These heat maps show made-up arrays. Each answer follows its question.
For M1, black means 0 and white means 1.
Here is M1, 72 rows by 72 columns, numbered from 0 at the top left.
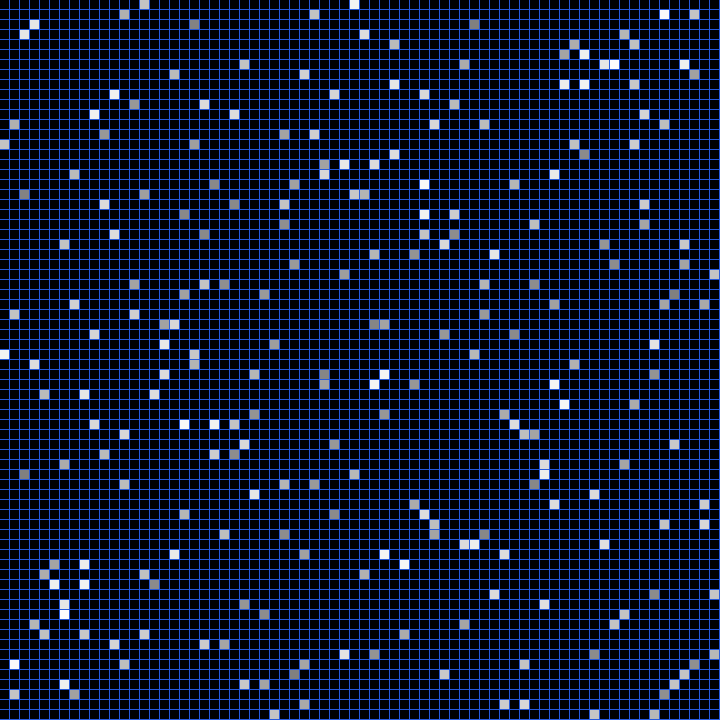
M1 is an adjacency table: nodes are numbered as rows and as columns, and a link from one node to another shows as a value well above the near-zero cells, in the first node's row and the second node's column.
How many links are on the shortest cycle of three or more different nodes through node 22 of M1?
3
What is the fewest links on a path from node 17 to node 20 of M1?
7
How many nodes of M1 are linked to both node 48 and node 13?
2
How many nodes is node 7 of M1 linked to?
3
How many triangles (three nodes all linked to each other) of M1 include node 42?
2
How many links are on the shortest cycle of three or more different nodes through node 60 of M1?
3
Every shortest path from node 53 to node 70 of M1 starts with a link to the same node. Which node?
node 43
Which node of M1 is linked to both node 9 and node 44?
node 33
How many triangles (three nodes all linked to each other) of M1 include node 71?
1
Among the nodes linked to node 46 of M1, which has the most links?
node 6
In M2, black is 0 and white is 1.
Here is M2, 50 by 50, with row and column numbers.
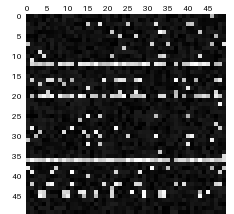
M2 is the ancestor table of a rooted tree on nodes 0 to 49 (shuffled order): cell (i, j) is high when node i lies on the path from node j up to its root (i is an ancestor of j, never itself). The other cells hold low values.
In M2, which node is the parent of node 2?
30
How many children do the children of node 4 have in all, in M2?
2
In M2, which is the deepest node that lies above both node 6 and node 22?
39
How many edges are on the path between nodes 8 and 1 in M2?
6
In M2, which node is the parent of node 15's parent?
18
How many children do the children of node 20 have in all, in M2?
4
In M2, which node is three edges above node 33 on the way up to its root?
10
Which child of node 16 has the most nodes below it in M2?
42
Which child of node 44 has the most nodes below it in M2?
45
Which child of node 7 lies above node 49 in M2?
35
